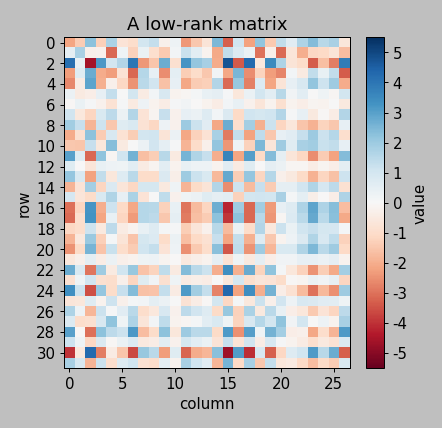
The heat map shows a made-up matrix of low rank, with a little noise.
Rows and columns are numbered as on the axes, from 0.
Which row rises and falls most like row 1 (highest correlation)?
6
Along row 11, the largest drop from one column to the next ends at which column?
16
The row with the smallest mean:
3
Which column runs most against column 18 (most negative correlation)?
1
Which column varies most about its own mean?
15
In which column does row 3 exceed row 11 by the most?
2
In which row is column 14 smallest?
24
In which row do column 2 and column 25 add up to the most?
30
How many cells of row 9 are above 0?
14
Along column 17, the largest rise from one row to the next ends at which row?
31
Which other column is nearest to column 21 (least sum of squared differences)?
10
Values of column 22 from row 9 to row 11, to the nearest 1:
1 2 -1
